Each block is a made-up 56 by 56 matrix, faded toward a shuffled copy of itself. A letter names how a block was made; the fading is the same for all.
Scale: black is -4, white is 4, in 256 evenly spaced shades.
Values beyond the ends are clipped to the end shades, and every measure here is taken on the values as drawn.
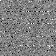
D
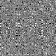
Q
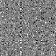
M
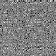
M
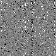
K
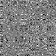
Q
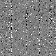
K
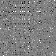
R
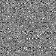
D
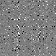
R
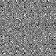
Q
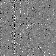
K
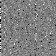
K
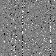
K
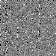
K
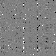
R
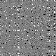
R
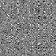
Q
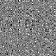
M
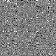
Q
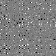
R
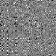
Q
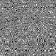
Q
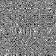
Q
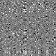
Q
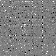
R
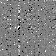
R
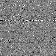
D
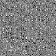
Q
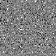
M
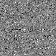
D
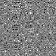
Q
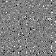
R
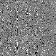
K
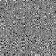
M
